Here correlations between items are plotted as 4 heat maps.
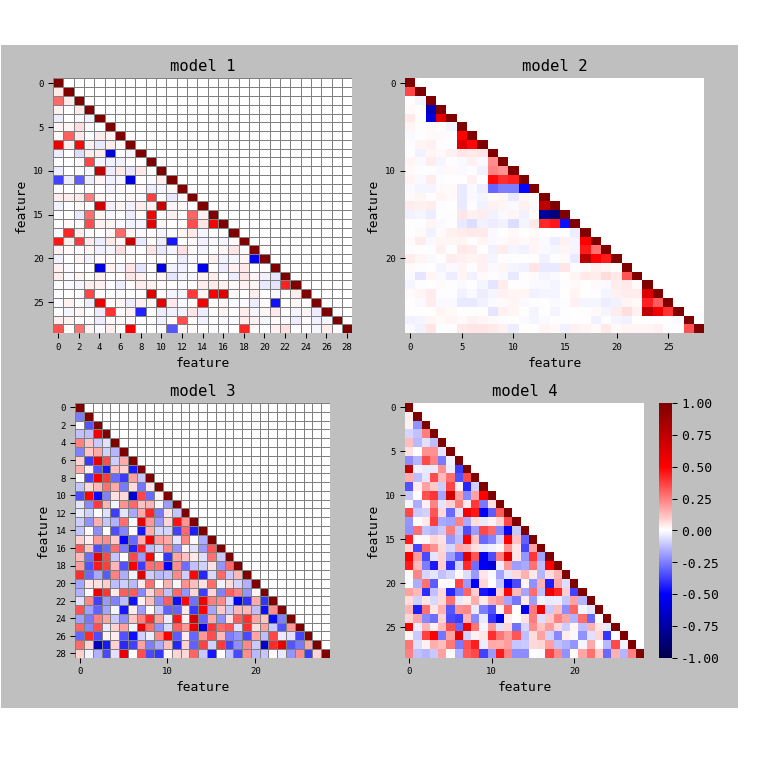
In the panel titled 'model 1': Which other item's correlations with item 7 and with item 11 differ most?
18
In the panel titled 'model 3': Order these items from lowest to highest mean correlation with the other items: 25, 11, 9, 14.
14, 9, 11, 25
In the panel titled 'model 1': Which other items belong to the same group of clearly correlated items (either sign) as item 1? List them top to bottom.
6, 17
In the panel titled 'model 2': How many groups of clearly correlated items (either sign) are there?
9
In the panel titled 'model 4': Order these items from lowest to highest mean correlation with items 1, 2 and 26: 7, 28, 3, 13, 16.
28, 7, 16, 13, 3
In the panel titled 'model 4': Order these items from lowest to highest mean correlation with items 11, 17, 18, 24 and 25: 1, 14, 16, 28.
14, 16, 1, 28
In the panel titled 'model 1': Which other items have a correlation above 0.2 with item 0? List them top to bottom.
2, 7, 18, 28
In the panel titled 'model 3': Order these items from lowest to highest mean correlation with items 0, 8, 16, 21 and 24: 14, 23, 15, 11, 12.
14, 23, 12, 11, 15
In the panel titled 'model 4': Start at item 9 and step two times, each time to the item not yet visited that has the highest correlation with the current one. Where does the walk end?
5
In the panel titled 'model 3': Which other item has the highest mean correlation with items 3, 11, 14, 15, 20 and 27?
8
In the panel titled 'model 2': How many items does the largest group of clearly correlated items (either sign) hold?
5
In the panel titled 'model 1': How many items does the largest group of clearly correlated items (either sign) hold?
6
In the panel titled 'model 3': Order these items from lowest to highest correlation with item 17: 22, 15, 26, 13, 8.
26, 22, 13, 15, 8
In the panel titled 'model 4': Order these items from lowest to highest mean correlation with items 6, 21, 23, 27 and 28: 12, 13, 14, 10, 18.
14, 10, 13, 18, 12
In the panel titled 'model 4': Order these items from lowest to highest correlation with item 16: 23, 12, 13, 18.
18, 13, 12, 23
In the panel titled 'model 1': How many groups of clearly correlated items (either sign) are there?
8
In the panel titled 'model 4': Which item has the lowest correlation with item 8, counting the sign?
20
